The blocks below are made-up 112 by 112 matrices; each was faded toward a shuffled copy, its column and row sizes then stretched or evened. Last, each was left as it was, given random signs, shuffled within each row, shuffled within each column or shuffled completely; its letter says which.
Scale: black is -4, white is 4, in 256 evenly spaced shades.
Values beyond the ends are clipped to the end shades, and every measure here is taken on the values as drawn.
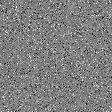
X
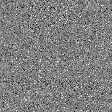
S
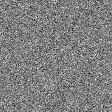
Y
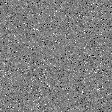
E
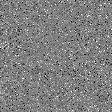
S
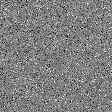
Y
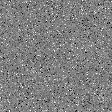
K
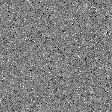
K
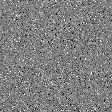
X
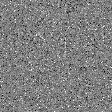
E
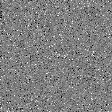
E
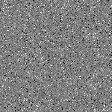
S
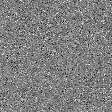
X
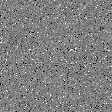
S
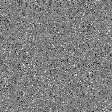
S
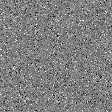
S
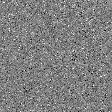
K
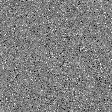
K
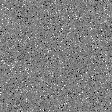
K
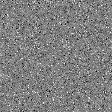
E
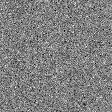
Y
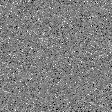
X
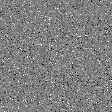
E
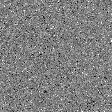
Y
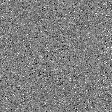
K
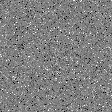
X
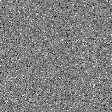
S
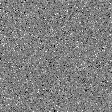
X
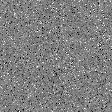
K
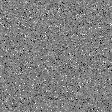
X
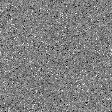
E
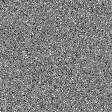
Y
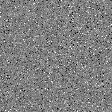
K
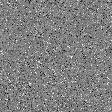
Y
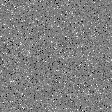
Y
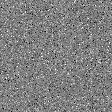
Y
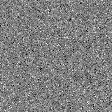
K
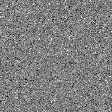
S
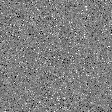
X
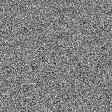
X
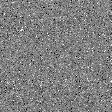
E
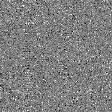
S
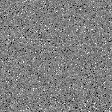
S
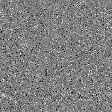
S
